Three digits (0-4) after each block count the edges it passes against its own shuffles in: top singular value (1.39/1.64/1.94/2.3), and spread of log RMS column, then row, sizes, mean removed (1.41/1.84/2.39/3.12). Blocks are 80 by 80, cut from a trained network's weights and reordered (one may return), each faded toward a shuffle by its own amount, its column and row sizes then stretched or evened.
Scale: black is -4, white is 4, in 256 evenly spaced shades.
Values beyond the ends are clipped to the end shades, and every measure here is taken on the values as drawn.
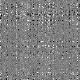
2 3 3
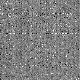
1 1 2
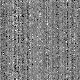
3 3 0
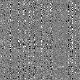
2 4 2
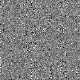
0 3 0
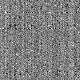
2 0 2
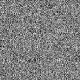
2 1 1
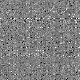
1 0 3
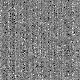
2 2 0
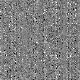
1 3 0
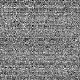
3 1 1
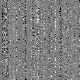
2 4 1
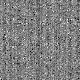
2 0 1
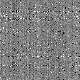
2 1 2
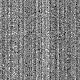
4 2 0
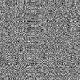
3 0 2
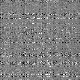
2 1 4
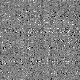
0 0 3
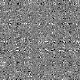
2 3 3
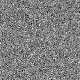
1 0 0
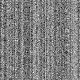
4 1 1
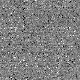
0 1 1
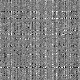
4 3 3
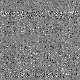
0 0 3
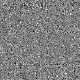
1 1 2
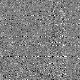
2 2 3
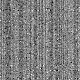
4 0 1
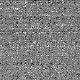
1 1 2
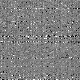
2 0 3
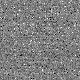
0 0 0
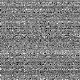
3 1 3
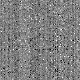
2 2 1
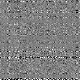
3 2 4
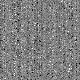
1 2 0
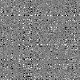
1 3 3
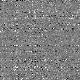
0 1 3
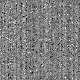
2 1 0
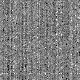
3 2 0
